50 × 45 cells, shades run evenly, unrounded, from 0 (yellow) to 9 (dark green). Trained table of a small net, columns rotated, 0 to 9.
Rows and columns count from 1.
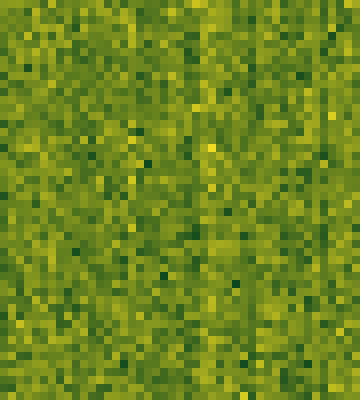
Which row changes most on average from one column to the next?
5
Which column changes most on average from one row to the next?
16
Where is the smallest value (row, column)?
19, 27
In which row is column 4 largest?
9
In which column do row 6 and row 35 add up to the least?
17
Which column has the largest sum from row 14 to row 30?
41
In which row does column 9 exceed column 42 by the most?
49
